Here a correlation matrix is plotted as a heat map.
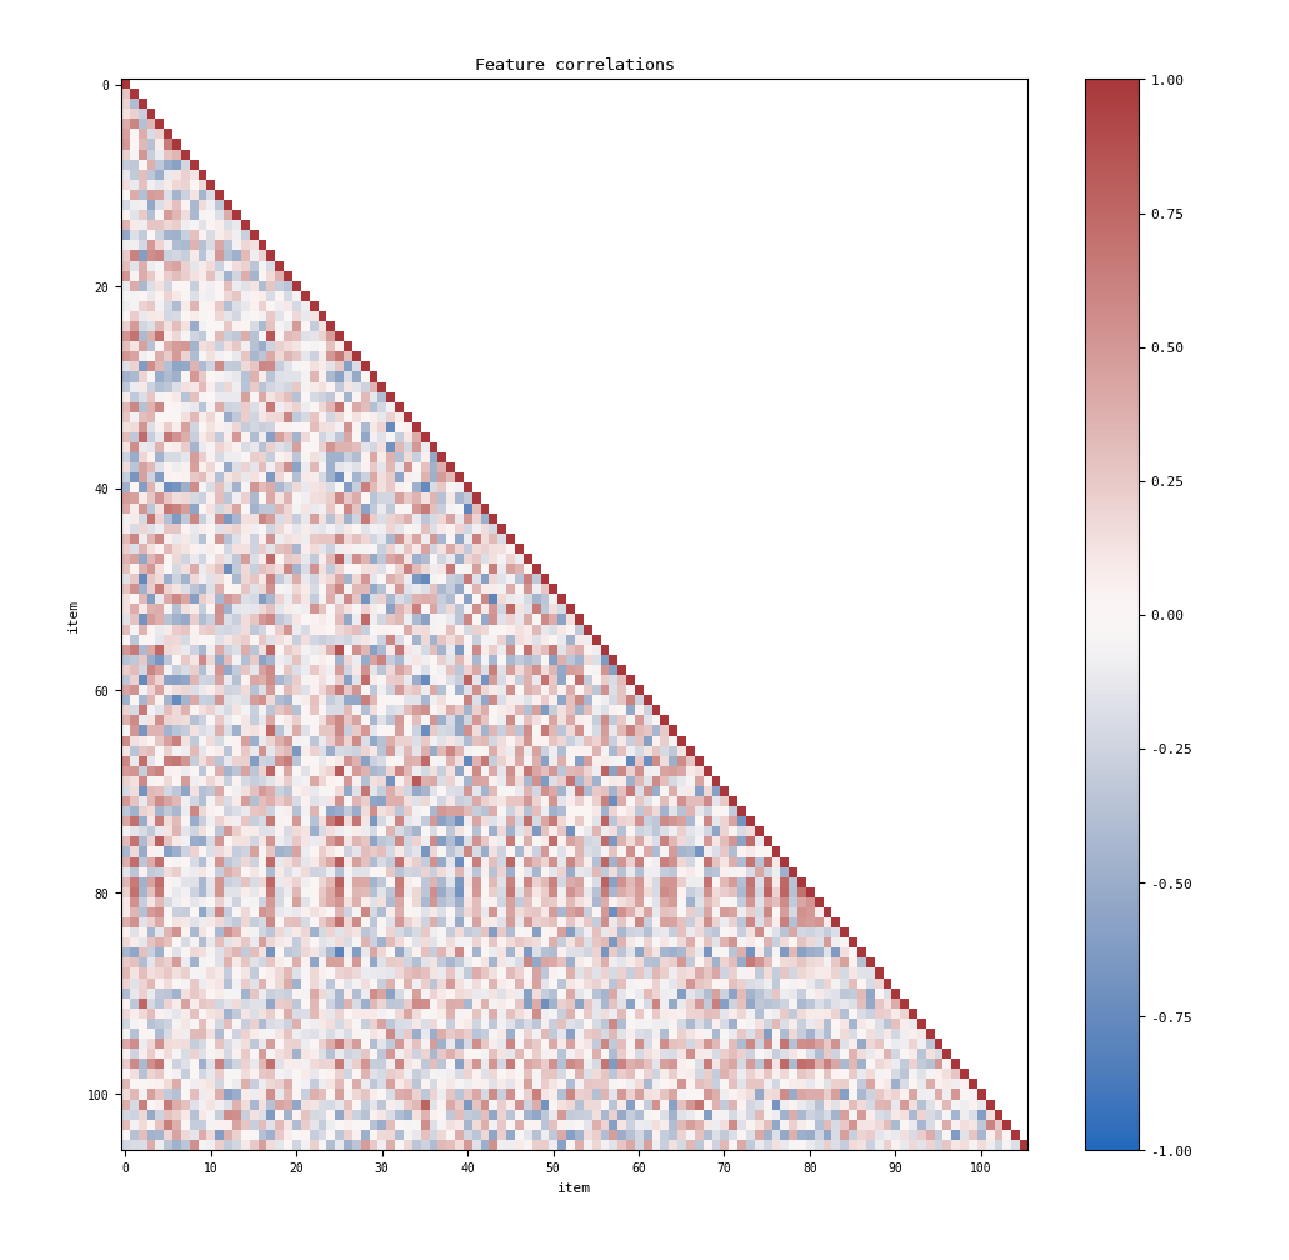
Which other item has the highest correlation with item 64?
17
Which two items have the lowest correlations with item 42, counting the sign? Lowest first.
40, 59
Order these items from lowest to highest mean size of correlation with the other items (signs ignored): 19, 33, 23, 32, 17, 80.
23, 33, 19, 32, 80, 17
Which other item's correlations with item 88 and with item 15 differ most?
67
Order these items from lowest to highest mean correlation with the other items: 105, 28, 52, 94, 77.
94, 105, 28, 52, 77
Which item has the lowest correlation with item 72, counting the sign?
73
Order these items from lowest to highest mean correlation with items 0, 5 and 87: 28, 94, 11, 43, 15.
15, 43, 28, 11, 94
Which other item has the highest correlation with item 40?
59
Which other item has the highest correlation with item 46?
101
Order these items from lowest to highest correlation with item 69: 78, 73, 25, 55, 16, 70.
70, 55, 78, 16, 73, 25
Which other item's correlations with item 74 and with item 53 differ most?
43
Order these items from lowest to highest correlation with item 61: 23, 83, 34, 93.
83, 34, 93, 23
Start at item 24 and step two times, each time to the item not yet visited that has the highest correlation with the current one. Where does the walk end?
25
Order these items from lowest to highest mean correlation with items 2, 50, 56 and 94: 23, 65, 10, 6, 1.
23, 10, 1, 6, 65
